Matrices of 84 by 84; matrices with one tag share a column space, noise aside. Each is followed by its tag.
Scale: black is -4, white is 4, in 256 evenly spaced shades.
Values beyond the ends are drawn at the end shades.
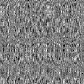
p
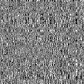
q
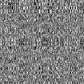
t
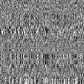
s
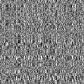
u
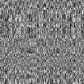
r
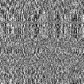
r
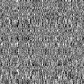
q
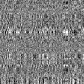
s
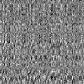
u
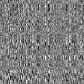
u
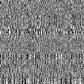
s
